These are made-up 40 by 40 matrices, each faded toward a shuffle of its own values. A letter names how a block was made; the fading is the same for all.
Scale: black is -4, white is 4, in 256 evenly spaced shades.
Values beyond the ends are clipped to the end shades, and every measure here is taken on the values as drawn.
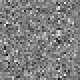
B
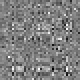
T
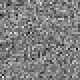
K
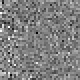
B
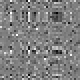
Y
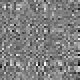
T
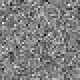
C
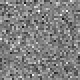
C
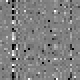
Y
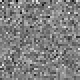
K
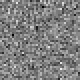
C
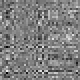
T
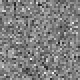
C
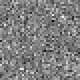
C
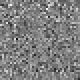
K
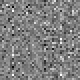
B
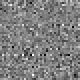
K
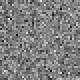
C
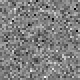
C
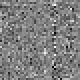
B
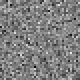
C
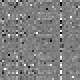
Y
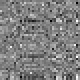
T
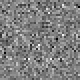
K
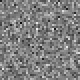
C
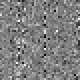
B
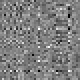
T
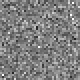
C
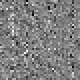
B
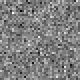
C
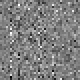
B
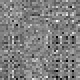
T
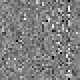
B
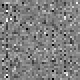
B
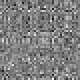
T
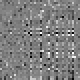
Y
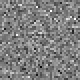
C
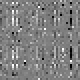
Y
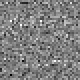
K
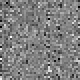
B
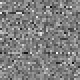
K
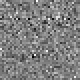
K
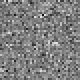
K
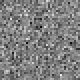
C
